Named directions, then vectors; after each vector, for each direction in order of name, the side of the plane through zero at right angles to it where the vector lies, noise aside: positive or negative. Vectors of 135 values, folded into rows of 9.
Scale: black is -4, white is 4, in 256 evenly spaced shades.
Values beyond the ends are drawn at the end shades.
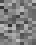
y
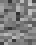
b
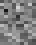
positive, positive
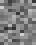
positive, negative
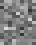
negative, positive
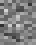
negative, negative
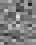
negative, negative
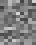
negative, positive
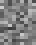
positive, negative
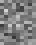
negative, negative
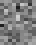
negative, negative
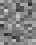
negative, negative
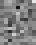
negative, positive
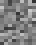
positive, negative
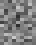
positive, positive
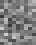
positive, positive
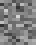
negative, negative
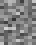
negative, positive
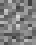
negative, negative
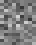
negative, negative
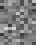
negative, positive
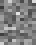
negative, positive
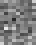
negative, positive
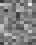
positive, positive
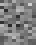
positive, positive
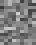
negative, positive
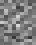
negative, negative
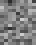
positive, negative
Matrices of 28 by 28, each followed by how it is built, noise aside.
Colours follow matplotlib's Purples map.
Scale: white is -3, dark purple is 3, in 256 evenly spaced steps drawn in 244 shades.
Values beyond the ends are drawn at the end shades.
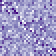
banded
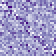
banded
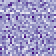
repeating columns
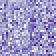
blocks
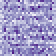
blocks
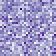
repeating columns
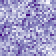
smooth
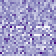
uneven rows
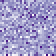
uneven rows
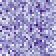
repeating rows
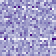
uneven rows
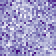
smooth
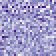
uneven rows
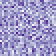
blocks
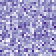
blocks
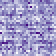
blocks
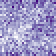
smooth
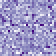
uneven rows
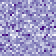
uneven rows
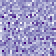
uneven rows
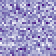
low rank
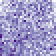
smooth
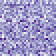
repeating columns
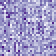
blocks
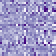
low rank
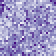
smooth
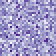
repeating rows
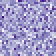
repeating columns
